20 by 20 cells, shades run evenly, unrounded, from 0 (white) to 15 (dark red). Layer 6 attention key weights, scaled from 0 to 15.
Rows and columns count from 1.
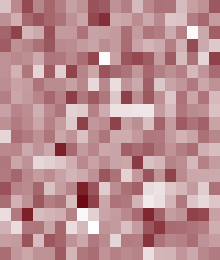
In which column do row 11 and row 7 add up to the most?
14
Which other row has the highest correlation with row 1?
11
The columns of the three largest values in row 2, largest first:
10, 9, 4
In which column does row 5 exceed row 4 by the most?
20
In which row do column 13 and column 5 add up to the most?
5
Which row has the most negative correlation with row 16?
17
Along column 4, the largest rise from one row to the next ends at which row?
7
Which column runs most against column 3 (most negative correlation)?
1
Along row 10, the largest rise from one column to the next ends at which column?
8
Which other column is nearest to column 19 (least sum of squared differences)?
15
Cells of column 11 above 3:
17
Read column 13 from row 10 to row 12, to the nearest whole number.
7 6 9
